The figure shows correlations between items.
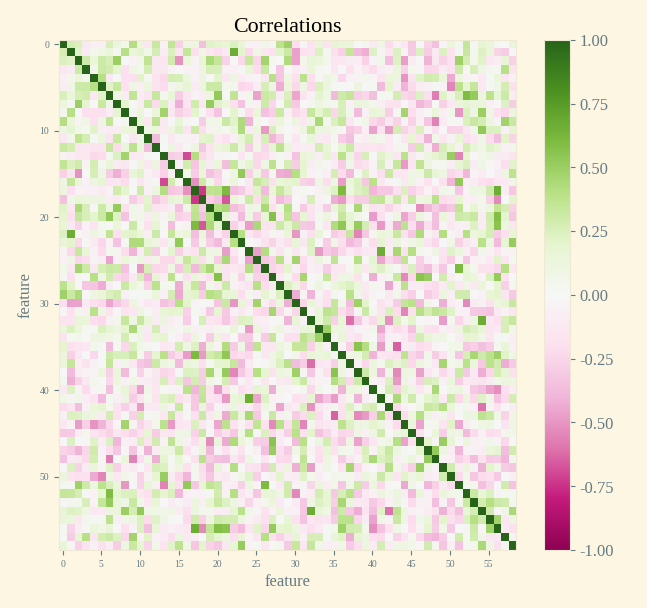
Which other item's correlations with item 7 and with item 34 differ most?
19
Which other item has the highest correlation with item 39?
35
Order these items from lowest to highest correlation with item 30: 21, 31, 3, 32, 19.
31, 3, 19, 32, 21
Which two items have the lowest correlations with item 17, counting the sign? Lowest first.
18, 16
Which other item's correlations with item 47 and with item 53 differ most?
48
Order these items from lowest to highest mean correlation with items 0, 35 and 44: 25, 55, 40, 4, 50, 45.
4, 45, 55, 40, 50, 25
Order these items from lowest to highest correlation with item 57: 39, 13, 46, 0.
46, 13, 0, 39
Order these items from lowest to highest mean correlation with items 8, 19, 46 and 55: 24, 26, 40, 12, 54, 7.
40, 26, 24, 7, 12, 54
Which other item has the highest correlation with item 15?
23
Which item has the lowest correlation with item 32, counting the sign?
37
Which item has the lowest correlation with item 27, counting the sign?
44
